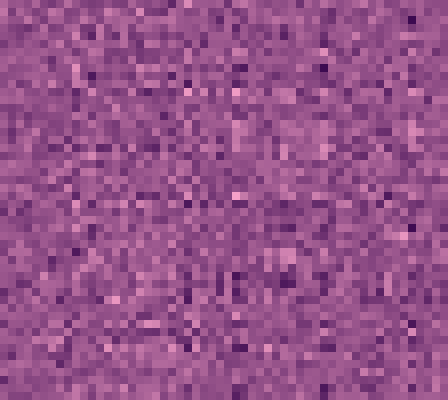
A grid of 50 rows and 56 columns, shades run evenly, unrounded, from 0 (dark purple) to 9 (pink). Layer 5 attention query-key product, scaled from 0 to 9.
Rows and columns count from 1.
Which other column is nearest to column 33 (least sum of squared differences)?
2
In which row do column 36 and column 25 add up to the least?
36
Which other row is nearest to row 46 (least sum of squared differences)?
31
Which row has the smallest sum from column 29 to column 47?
26
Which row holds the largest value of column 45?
5
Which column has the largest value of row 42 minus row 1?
52
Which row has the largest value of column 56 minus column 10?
32
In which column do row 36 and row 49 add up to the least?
41
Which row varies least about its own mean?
39
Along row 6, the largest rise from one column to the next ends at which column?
19
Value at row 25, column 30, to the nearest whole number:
9
